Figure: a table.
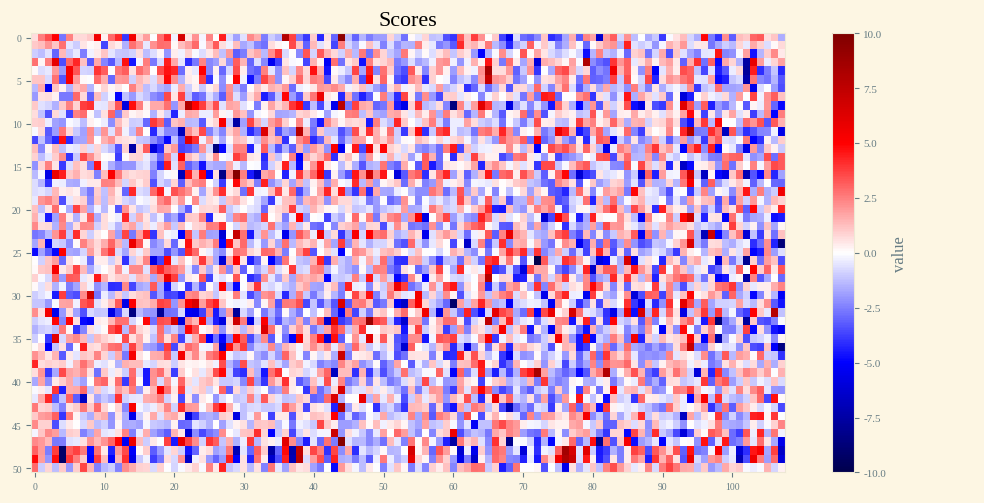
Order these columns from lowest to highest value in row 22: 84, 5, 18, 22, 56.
56, 5, 22, 18, 84
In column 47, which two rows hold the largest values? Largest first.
42, 34
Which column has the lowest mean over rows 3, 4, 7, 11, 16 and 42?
102
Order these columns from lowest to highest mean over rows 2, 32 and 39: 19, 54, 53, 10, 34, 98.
19, 54, 10, 34, 53, 98
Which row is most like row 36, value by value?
24
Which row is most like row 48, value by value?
49
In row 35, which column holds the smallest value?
98
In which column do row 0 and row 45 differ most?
44
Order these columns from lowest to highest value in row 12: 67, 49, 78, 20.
20, 78, 49, 67
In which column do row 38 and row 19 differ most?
80
